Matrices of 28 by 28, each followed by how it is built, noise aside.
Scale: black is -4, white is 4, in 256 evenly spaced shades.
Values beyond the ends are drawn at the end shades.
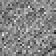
Hankel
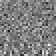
low rank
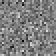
uneven columns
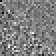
lower triangular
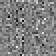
uneven columns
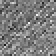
Hankel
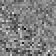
lower triangular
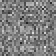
blocks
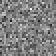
noise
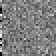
uneven columns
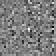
uneven columns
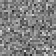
noise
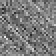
Toeplitz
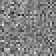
low rank
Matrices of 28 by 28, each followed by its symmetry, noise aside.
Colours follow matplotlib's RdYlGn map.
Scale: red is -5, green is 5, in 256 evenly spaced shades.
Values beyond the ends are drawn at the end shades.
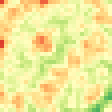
symmetric.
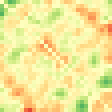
symmetric.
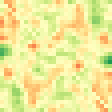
same after a half turn.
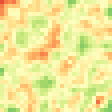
symmetric.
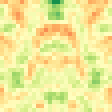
mirrored left to right.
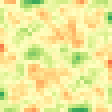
same after a half turn.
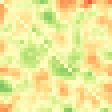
no symmetry.
